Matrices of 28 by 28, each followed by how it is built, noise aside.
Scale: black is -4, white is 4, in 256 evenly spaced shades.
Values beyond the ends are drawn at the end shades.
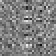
low rank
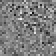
upper triangular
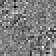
block diagonal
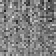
blocks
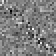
banded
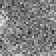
smooth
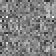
low rank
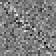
banded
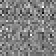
low rank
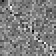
banded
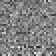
uneven rows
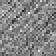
Hankel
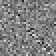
banded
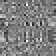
low rank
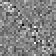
banded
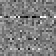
uneven rows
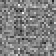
blocks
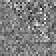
upper triangular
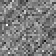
Hankel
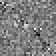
block diagonal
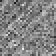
Hankel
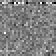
uneven rows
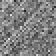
Hankel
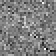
banded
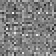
low rank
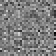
low rank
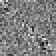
banded
